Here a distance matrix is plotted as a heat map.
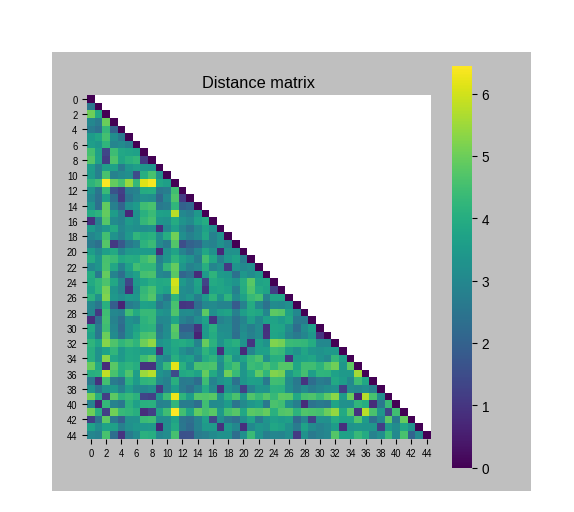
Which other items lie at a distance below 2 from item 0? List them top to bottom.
16, 29, 42
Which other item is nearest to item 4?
27
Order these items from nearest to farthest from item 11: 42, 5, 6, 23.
42, 6, 23, 5
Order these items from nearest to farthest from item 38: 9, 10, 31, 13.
9, 13, 10, 31
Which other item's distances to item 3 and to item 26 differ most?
34
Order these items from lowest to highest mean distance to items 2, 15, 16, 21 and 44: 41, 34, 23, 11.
23, 41, 34, 11
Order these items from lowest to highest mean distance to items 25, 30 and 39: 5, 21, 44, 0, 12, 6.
5, 12, 44, 6, 21, 0
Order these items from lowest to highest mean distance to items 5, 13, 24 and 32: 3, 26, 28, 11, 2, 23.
23, 3, 26, 28, 2, 11
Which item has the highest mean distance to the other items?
11
